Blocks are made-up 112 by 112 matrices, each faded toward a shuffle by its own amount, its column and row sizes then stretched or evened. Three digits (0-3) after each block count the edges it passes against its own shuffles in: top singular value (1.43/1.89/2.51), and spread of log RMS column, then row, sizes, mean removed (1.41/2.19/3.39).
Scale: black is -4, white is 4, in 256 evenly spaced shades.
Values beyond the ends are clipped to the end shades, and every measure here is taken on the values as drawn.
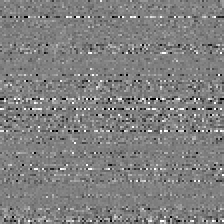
2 0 3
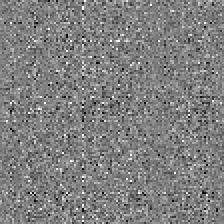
1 2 2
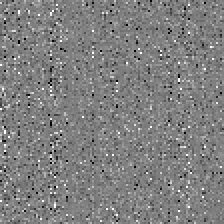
0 2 0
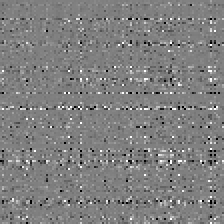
3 2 3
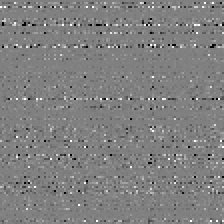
1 1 3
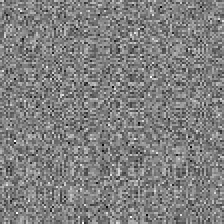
3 1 0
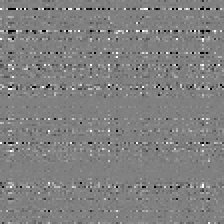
3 1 3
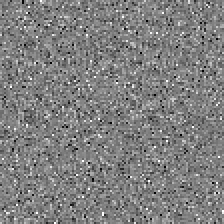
2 0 0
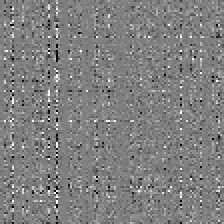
2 3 2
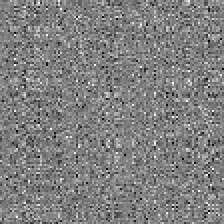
3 2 0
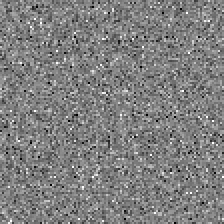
1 0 1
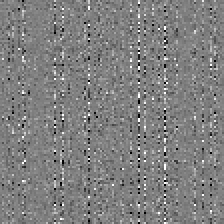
1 3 1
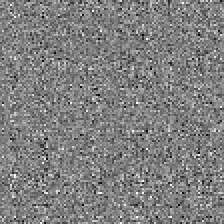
1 2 2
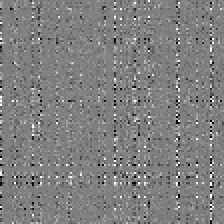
3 3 2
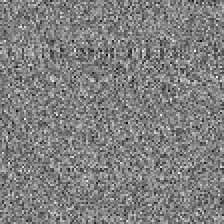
2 0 1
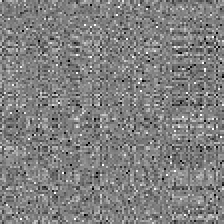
3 1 1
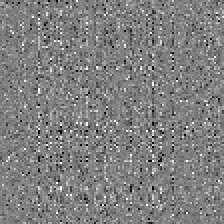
3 2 1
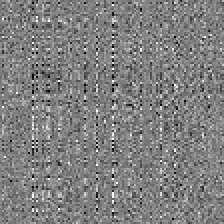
3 3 1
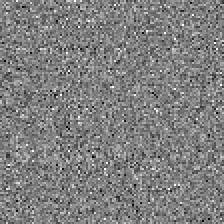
2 1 1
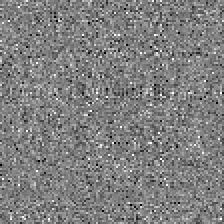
2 1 1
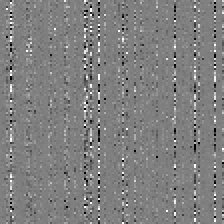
3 3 0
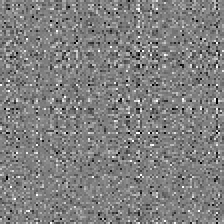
3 2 2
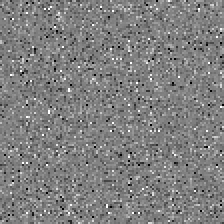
0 1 1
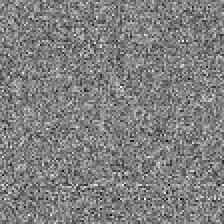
1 0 1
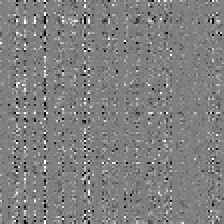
3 3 2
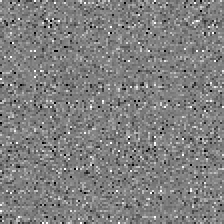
0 1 2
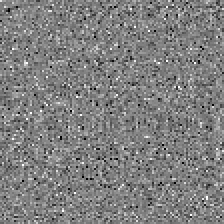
2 0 1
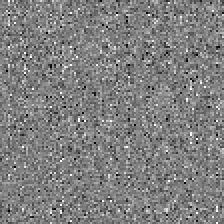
2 2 1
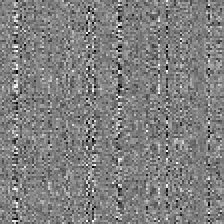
3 3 0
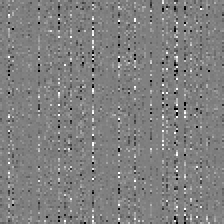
1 3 1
